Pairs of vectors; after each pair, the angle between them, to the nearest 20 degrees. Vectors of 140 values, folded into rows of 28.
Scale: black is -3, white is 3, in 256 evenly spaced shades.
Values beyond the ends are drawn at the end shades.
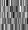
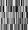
80 degrees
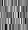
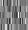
160 degrees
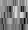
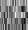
40 degrees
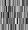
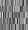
60 degrees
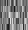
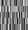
100 degrees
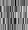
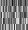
80 degrees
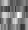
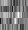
40 degrees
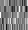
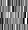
80 degrees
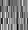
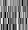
160 degrees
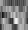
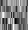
140 degrees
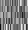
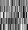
60 degrees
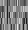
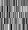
40 degrees
